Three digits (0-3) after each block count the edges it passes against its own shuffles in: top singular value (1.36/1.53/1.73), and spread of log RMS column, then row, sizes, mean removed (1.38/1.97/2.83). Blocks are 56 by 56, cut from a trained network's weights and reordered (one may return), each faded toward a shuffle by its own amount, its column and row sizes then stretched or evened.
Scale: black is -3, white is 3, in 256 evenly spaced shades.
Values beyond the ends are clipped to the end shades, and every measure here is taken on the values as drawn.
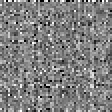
1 1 2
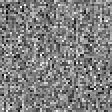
1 0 0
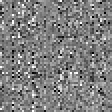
0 3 1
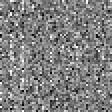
2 2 0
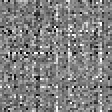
2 2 2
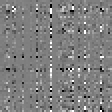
2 3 2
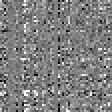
1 3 2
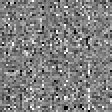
0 2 2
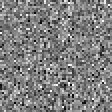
1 2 0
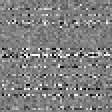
2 1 3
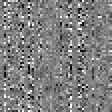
3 3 2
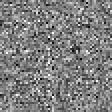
2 1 1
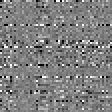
3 2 3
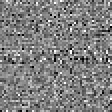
1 1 2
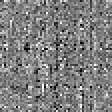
1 2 2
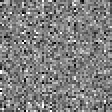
1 2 1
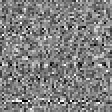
2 0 2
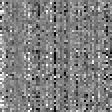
3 3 2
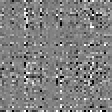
3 3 3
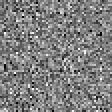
0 2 0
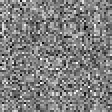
3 1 0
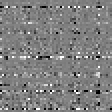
1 2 3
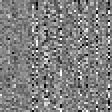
3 3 0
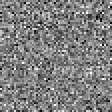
2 1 1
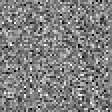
0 2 0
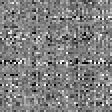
2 1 3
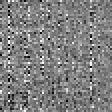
1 3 0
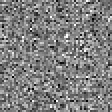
2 1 0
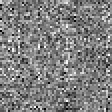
2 2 0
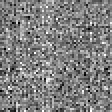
1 0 1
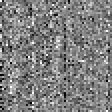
0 2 0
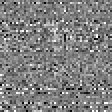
1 1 3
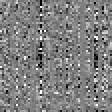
2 3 1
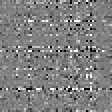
2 2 3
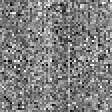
1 0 1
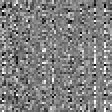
3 3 0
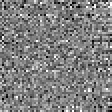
2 1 2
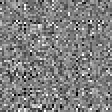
3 2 2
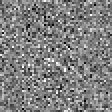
2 2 0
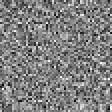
3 0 0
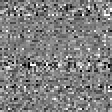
2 1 3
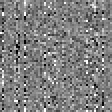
1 3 0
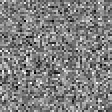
1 0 1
